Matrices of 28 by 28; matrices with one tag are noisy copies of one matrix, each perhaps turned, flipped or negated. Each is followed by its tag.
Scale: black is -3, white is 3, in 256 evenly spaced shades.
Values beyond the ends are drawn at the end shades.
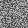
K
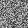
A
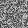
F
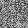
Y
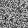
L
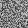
A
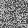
Y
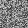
L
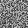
K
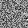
A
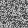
L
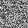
F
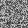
F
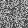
L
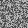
F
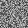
A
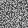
K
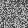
Y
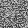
K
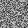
A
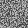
K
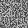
K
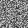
A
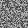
A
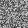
L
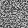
K
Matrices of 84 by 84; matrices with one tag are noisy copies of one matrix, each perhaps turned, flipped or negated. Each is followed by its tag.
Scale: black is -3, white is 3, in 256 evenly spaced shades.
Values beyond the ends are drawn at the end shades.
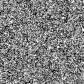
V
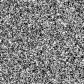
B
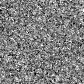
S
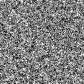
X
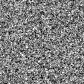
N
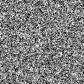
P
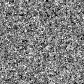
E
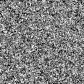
X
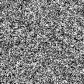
V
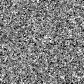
P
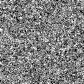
V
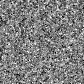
B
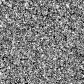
S
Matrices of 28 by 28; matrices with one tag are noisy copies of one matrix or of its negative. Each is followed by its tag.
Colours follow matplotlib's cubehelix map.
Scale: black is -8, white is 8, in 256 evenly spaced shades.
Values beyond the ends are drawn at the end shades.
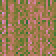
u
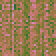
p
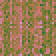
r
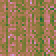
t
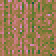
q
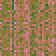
p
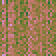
u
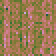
r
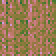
u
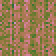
p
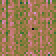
u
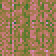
p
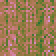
t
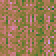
t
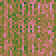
q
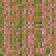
r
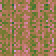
p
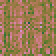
r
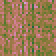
q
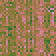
t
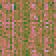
p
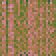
u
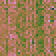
t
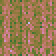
r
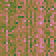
t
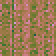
p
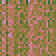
u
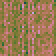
q
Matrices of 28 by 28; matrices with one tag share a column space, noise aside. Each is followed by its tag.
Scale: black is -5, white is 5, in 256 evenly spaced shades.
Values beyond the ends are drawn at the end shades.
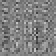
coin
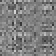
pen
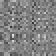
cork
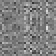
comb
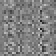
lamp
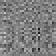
coin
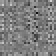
cork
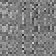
comb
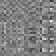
coin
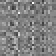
pen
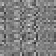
cork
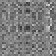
comb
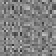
pen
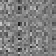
pen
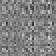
pen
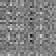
cork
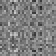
pen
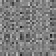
cork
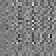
cork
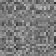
pen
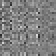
cork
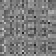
lamp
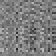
coin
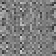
comb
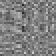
comb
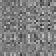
cork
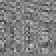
coin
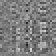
coin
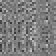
coin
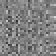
lamp
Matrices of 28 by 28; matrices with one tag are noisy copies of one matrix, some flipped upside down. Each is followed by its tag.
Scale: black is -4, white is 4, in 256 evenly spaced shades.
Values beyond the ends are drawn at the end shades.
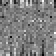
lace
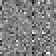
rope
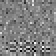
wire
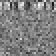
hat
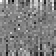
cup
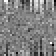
cup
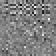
wire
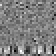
hat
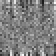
lace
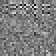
wire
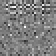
wire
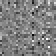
rope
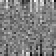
cup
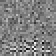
wire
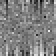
cup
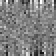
cup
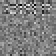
wire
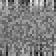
cup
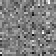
rope
